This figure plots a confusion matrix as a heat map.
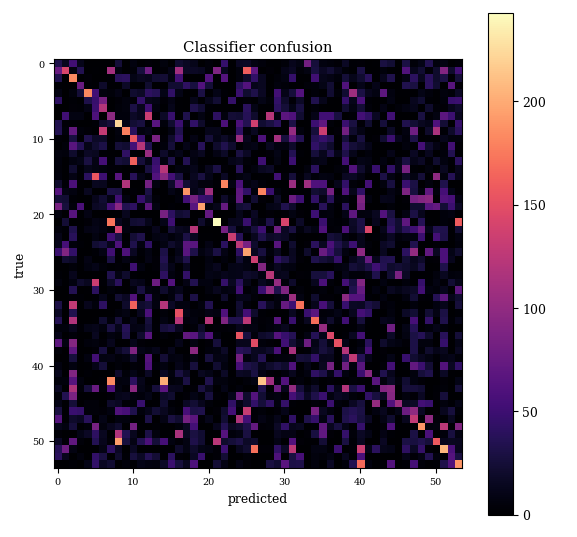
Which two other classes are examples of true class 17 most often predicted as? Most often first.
27, 20
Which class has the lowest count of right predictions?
0
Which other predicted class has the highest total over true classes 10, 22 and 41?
29
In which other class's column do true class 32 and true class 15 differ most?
5
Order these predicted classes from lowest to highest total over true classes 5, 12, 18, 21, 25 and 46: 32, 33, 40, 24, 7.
33, 32, 24, 7, 40
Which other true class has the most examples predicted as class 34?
46
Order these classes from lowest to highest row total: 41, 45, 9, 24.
41, 45, 24, 9
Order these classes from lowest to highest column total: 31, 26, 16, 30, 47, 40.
30, 16, 26, 47, 31, 40
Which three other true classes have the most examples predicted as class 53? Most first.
21, 48, 30
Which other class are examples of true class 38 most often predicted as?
31
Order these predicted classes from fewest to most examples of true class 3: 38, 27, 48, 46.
48, 27, 46, 38
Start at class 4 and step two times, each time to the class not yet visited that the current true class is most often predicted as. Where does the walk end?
24
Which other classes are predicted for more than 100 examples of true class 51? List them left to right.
26, 31, 40
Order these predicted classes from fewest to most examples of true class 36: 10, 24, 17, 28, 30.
10, 28, 30, 17, 24
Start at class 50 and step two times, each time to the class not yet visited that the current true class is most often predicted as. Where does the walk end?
26
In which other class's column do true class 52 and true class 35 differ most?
44
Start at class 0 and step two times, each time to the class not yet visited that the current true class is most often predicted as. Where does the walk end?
16
